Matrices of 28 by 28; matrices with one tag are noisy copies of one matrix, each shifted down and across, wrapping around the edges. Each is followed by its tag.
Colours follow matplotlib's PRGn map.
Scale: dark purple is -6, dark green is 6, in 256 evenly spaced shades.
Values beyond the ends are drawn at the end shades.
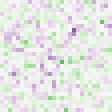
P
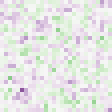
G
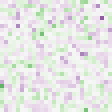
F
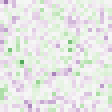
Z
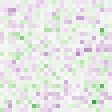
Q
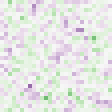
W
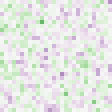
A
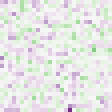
P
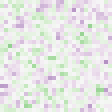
G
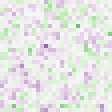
G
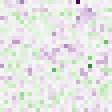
G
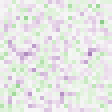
P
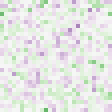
F
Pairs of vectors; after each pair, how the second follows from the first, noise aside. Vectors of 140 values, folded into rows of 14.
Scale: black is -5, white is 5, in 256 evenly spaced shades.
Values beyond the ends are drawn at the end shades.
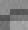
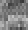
wrapped around, negated.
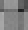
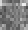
wrapped around, negated.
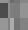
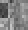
copied.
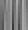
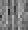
wrapped around.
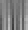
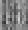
wrapped around, negated.
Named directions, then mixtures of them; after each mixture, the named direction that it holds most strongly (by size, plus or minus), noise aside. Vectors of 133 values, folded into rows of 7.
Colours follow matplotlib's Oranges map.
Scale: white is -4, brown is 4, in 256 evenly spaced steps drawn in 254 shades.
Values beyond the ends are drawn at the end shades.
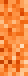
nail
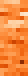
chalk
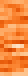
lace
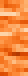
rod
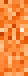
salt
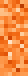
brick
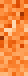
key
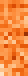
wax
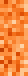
nail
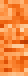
lace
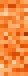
wax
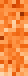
key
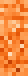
brick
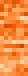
lace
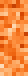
key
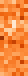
key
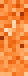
key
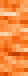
rod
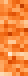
rod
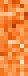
brick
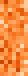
nail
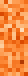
salt
